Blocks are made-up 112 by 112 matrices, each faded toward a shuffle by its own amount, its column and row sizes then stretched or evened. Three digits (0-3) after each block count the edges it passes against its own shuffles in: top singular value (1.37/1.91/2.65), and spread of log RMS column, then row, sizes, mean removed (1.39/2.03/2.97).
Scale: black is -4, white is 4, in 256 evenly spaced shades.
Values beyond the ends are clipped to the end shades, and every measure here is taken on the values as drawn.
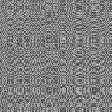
3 1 0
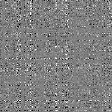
2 3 3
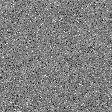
0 0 0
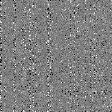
1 3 1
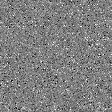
1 0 1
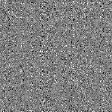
0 3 2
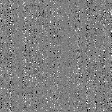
0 3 1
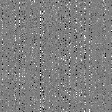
2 3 0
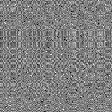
3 0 0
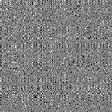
3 1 2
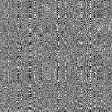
3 3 0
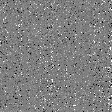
0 2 0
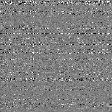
2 1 3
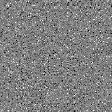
2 1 0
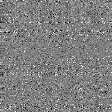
2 0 2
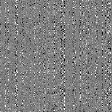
2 3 1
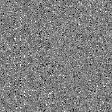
1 2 0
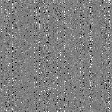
2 3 0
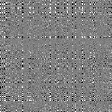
3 3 3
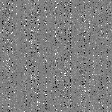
1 3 0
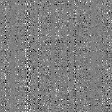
2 3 2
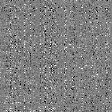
2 3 2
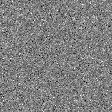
1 0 0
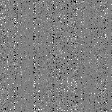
0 3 1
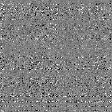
1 2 3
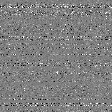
0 0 3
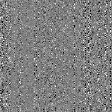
2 3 0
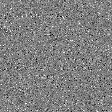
0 0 2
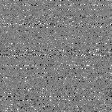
1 0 3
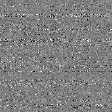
0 1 3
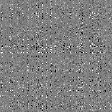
1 3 2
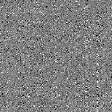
2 2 1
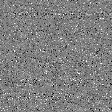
1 0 2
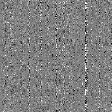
2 3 1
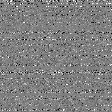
1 0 3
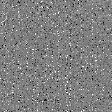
1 2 0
